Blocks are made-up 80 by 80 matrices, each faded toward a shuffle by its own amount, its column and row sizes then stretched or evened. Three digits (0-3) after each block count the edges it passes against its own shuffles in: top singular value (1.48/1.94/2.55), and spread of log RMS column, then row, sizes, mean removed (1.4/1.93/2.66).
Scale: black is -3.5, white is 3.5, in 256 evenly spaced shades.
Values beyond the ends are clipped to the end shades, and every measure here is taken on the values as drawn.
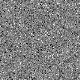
0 1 1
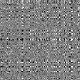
3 3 3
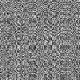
3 2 0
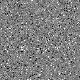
1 1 0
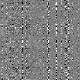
3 3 2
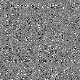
0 1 2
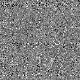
0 2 2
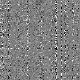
1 3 1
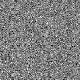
1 1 0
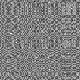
3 1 0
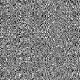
2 2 0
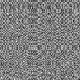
3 2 0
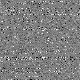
0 0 3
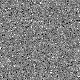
0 0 0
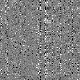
2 3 0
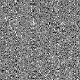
1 2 0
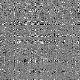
2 2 3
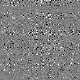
1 2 3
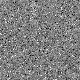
0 0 0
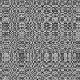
3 0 3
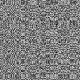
3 1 0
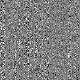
0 3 0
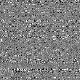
1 0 3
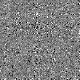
1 2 2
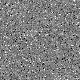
0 0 0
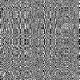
3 3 1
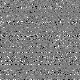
0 0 3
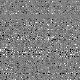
0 1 3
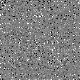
0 2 2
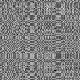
3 1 0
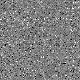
0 1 1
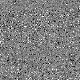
1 0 2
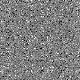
1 1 2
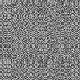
3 2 0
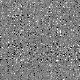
0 2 2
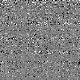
0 2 3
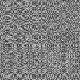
3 0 2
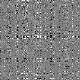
2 3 3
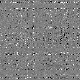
0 2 3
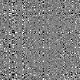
2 3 2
